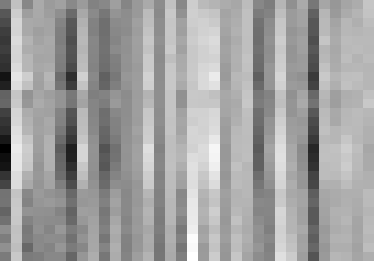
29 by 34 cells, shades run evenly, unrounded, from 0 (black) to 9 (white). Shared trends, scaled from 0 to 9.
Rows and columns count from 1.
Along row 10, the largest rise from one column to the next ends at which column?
2
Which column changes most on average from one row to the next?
1
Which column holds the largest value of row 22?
18
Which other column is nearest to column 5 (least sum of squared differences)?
17
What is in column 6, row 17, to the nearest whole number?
3
